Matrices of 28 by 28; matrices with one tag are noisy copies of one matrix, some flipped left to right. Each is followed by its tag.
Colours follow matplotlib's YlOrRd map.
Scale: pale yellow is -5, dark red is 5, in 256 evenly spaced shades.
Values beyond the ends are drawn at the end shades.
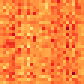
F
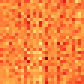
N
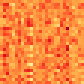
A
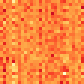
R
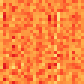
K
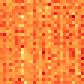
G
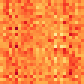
F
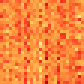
N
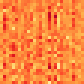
K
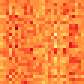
F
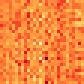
N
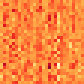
K
